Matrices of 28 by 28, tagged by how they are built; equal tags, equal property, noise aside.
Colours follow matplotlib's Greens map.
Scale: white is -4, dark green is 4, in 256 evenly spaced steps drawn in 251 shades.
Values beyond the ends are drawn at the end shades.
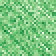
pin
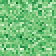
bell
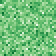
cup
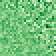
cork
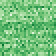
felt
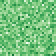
cup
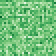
felt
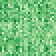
felt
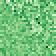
cork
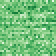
felt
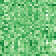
bell
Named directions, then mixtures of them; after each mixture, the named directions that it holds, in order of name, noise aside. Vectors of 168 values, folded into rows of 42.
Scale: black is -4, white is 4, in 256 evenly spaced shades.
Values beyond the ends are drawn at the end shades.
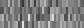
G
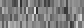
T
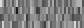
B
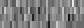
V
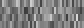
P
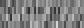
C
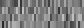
B, C, T.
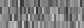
G, T.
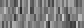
B, T, V.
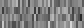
B, G, T.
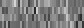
T.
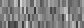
G, T.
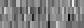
V.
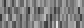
B, C.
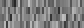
C, T.
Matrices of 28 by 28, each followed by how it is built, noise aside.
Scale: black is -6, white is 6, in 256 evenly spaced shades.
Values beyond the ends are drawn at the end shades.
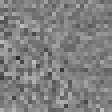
lower triangular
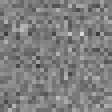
low rank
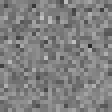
noise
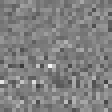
uneven rows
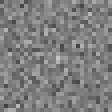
noise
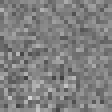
lower triangular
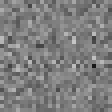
low rank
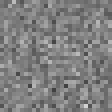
low rank
